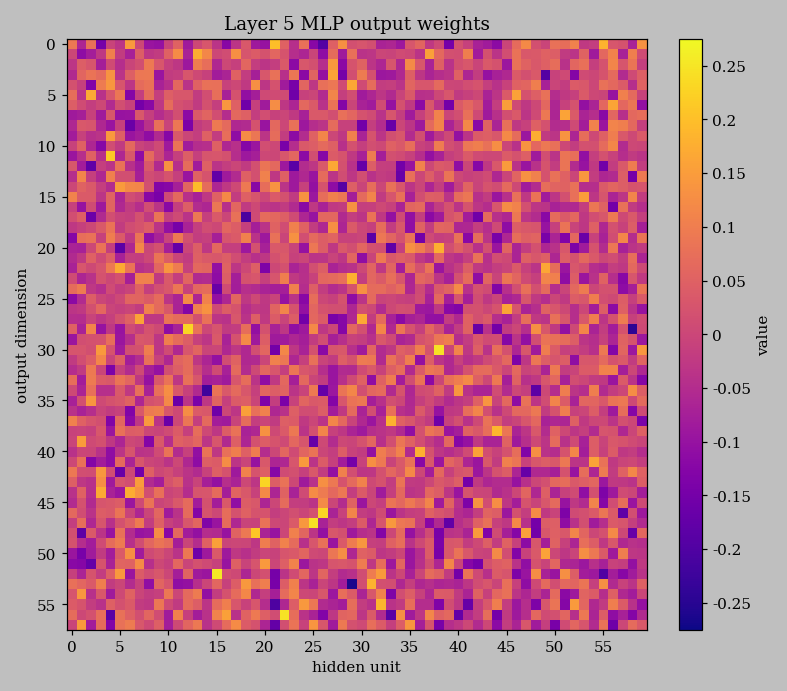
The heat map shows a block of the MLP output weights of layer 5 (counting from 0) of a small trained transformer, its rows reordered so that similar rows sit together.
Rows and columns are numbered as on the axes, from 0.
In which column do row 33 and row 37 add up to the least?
59
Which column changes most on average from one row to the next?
38
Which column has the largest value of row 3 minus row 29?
27
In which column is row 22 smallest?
20
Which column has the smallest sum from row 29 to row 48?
4
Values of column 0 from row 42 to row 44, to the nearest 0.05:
0.1 0.05 -0.05
